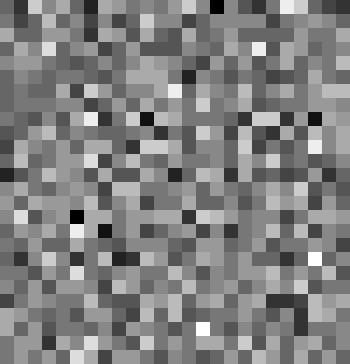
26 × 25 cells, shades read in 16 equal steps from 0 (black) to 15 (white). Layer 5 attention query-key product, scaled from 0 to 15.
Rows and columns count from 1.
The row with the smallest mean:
13
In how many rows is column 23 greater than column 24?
12
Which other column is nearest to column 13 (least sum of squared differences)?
24
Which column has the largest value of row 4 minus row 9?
21
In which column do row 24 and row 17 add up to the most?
6
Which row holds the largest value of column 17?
4
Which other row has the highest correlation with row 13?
19
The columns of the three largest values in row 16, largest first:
2, 15, 16
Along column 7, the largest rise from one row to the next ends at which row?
9
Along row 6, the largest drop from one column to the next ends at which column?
14
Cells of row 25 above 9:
8
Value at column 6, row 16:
0
